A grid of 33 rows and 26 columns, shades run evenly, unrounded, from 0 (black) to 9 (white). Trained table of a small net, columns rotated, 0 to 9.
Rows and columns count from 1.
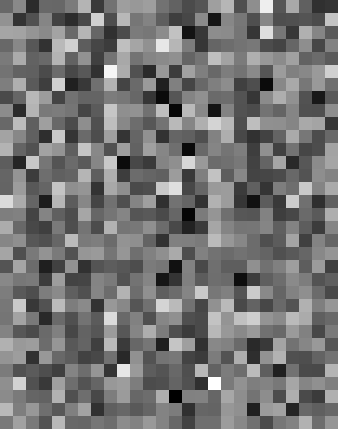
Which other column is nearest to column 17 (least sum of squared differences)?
2
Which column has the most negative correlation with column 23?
4
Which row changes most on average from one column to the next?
16
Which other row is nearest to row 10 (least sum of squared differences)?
5
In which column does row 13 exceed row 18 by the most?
15
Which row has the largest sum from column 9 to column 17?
10
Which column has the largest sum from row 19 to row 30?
17
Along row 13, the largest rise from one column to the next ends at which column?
3
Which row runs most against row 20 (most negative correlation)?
21
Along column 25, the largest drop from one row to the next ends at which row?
8
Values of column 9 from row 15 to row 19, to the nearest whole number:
6 4 4 6 4
